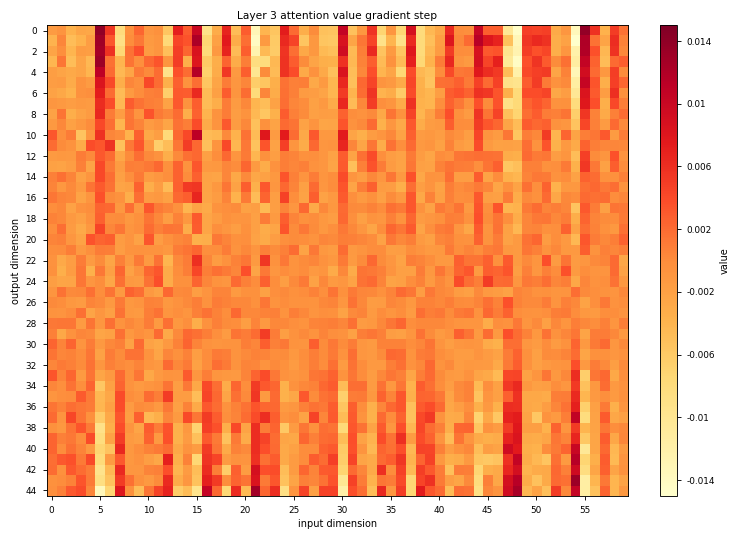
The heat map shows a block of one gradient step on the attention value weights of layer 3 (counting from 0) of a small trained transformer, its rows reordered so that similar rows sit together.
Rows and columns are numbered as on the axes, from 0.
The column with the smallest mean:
21
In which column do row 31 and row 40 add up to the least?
55
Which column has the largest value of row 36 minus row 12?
54
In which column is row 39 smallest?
5
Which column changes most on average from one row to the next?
22
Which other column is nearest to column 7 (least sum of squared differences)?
38
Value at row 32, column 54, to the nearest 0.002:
0.004
